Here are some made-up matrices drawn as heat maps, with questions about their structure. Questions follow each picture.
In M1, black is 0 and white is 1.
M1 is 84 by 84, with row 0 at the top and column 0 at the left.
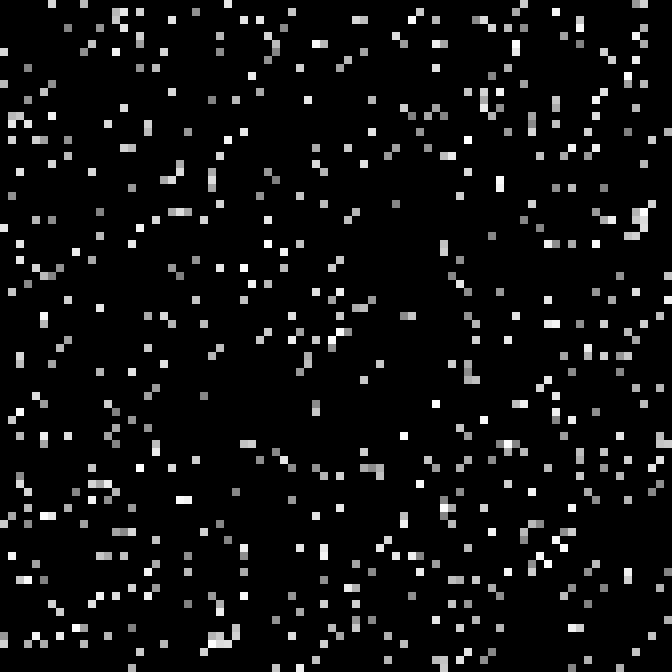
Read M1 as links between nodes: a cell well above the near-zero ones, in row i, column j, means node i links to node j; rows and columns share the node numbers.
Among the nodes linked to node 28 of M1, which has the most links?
node 80
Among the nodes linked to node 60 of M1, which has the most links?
node 2
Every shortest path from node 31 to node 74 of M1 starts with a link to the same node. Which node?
node 55
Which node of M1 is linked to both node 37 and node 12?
node 46
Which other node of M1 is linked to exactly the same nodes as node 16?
node 71
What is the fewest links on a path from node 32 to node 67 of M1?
4
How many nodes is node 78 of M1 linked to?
10
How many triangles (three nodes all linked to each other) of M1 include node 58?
6
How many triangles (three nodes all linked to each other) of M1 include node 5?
8
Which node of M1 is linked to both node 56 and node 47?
node 45
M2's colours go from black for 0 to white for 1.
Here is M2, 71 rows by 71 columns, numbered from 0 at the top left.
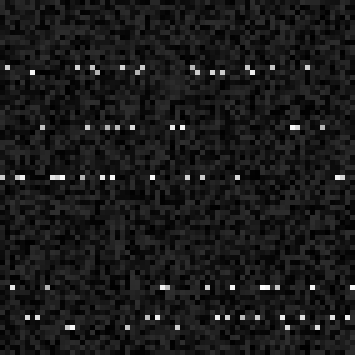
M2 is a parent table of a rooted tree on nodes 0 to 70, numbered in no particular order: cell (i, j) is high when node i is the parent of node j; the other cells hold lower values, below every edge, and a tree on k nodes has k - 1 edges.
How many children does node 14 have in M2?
7
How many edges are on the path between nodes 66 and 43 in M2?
2
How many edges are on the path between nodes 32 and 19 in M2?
4
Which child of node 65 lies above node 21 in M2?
25
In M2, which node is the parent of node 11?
35
